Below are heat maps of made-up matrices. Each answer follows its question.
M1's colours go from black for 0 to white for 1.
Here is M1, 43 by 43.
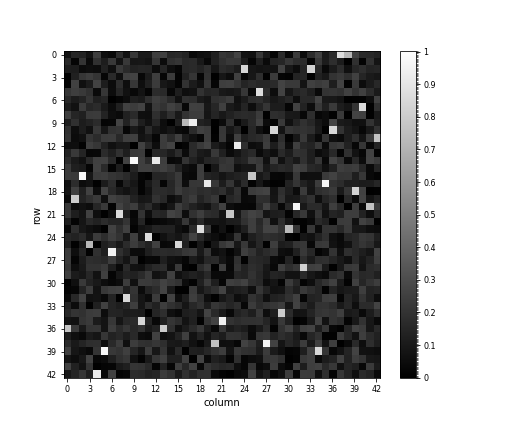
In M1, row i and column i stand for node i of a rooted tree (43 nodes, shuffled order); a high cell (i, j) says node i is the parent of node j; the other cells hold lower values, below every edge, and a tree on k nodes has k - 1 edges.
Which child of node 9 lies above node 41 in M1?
17
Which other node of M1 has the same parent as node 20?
27
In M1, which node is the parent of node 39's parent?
23
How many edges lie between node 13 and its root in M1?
6
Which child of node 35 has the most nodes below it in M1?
10
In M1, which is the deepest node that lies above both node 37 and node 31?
0
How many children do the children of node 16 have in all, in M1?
4
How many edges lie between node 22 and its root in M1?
5
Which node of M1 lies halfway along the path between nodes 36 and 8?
28
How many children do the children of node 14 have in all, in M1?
3
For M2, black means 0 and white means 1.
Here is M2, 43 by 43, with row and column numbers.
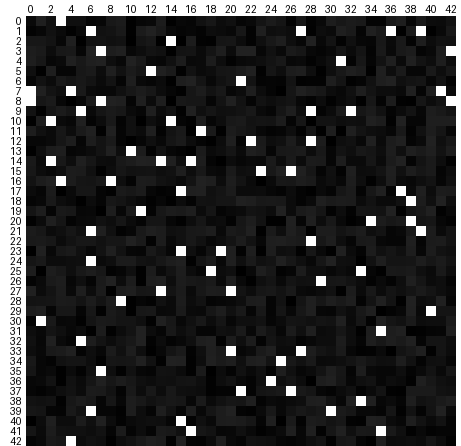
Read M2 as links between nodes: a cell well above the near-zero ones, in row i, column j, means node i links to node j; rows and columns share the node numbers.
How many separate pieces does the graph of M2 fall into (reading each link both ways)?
2
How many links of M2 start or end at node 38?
3
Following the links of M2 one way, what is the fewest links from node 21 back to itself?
2
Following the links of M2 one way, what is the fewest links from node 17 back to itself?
5
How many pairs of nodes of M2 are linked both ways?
4
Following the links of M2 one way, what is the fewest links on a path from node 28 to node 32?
2
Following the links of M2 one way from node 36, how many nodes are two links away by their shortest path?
1
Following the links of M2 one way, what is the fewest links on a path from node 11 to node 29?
4
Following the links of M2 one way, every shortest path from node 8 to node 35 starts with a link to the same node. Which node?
node 7
